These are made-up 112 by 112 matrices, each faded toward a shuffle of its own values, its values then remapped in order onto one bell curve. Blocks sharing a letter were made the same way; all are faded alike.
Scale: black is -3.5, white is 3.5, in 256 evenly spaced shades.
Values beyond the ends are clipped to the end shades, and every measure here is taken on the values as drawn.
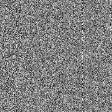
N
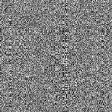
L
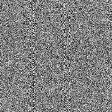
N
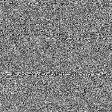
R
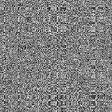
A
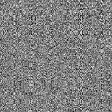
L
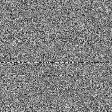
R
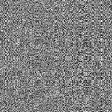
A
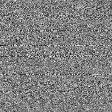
R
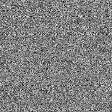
R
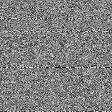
R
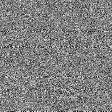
R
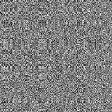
A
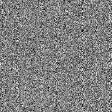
N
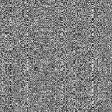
L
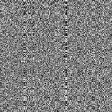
A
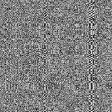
A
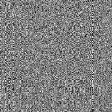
L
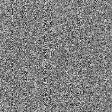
N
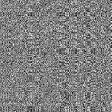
A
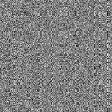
A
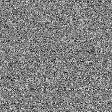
R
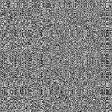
A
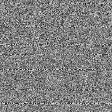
R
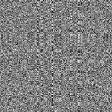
A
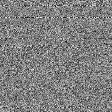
R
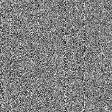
N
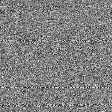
R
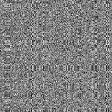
A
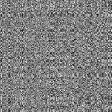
A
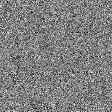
R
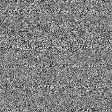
R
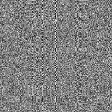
L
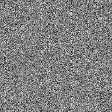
N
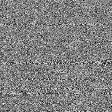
R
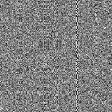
L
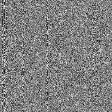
N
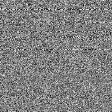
R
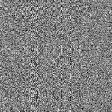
L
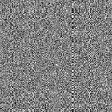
L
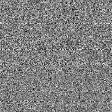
R
